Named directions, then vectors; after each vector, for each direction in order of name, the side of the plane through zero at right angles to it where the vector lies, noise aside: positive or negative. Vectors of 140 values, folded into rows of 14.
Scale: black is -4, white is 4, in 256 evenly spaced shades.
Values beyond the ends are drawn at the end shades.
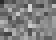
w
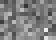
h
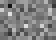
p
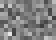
positive, negative, negative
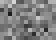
negative, negative, negative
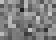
negative, positive, negative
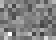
positive, negative, negative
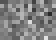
positive, negative, positive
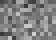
positive, positive, positive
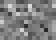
negative, negative, positive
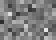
positive, positive, negative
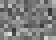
positive, negative, negative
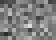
positive, positive, positive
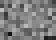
negative, positive, positive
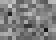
negative, negative, negative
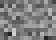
negative, positive, positive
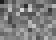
positive, negative, positive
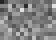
positive, negative, positive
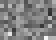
positive, negative, negative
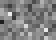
positive, positive, negative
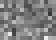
positive, negative, negative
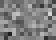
negative, positive, positive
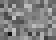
negative, positive, positive
